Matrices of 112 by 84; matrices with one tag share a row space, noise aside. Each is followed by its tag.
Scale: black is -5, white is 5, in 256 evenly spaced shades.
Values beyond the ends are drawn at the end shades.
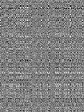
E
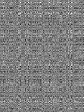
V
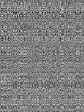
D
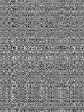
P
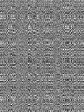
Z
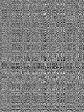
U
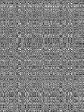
V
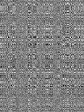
Z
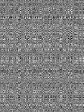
V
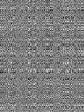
Z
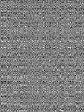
D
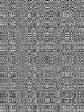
Z
